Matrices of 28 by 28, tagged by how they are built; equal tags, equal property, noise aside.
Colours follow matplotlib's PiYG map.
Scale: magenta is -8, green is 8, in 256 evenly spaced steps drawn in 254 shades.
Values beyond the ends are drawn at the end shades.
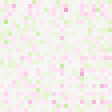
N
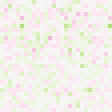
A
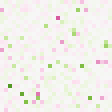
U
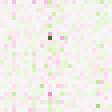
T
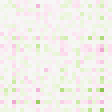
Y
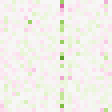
T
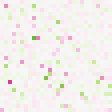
U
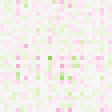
Y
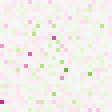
U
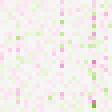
T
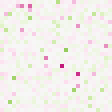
U
